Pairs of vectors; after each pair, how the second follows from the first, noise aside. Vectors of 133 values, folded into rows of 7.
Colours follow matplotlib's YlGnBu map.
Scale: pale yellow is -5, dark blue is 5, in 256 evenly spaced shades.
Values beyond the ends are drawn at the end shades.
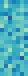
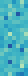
wrapped around, partly zeroed.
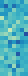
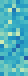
reversed, negated.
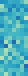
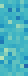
partly zeroed.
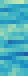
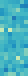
wrapped around, partly zeroed.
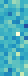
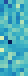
reversed, negated.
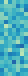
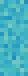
wrapped around, shrunk.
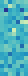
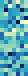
scaled up.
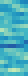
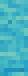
wrapped around, shrunk.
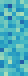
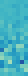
partly zeroed.
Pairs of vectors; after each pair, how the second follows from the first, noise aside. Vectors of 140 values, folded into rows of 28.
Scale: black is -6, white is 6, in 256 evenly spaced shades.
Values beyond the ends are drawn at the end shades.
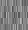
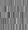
reversed, partly zeroed.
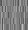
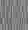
wrapped around, shrunk.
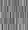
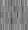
reversed, partly zeroed.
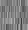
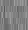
wrapped around, shrunk.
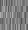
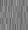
shrunk.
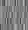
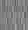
shrunk.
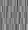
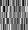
reversed, negated, scaled up.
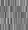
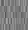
shrunk.
